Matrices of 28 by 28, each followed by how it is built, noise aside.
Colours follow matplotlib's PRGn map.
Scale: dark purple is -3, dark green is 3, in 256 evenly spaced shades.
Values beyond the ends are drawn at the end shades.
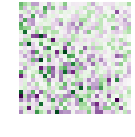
lower triangular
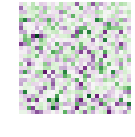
noise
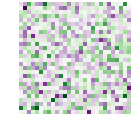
noise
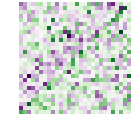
Hankel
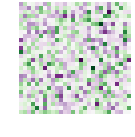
noise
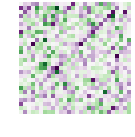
Hankel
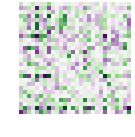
low rank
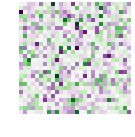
noise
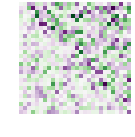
upper triangular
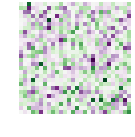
Hankel
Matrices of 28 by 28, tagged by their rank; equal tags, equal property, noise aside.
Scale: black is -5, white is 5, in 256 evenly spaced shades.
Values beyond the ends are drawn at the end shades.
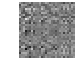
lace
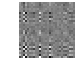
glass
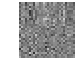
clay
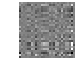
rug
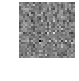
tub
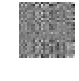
rug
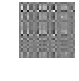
glass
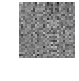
clay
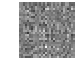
tub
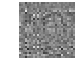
clay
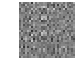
clay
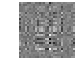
rug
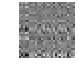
rug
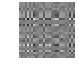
glass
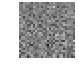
tub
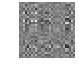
rug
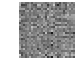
clay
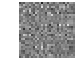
clay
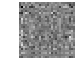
clay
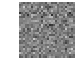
tub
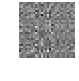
clay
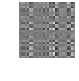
glass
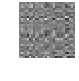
lace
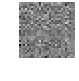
clay
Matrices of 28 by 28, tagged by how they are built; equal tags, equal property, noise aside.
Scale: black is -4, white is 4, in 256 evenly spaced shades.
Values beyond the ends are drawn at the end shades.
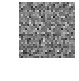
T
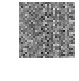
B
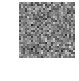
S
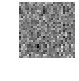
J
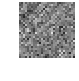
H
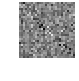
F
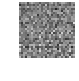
T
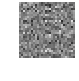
J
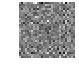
J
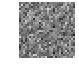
H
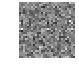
T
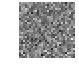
S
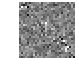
F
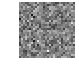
B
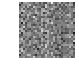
B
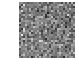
B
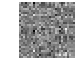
J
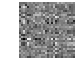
J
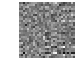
J
